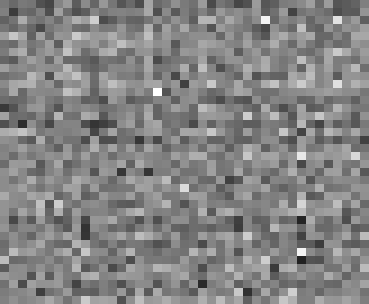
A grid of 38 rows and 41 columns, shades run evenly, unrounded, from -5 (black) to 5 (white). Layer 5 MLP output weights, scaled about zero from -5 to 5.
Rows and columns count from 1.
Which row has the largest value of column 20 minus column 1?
14
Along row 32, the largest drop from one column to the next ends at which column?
35
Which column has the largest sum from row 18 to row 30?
28
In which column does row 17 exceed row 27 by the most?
24
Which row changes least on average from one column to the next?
13
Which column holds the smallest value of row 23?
26
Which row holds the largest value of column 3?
17
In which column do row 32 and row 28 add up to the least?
27
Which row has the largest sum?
11
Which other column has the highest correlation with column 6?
39
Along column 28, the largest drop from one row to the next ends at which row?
16
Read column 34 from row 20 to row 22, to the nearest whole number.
4 -2 0
